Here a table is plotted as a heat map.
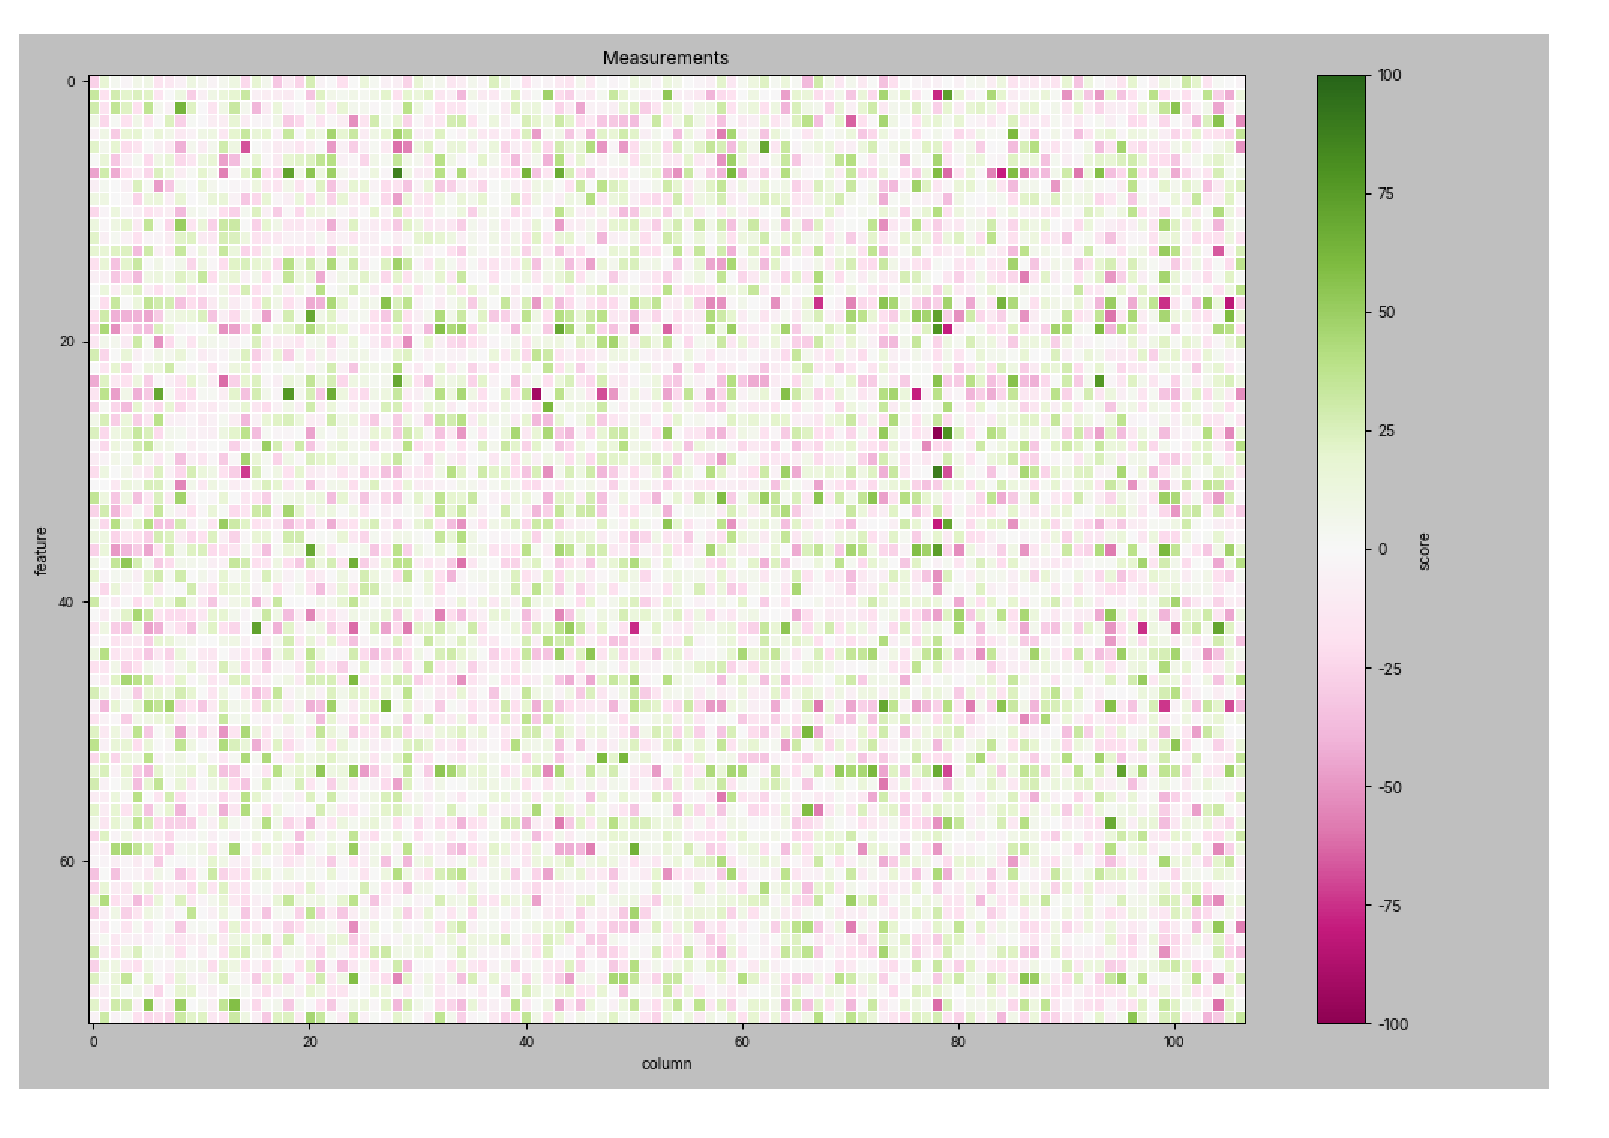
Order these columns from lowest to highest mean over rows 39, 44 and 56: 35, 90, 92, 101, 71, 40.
90, 92, 101, 35, 40, 71
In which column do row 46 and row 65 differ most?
24
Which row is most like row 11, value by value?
13
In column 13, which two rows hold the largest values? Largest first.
71, 59
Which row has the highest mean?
53
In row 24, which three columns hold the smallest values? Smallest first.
41, 76, 47
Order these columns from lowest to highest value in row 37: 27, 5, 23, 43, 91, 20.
43, 23, 91, 5, 27, 20
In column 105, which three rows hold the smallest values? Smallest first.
17, 48, 27
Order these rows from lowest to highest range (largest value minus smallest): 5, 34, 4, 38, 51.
38, 51, 4, 5, 34
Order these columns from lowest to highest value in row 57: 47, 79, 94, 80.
47, 80, 79, 94
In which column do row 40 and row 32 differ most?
62
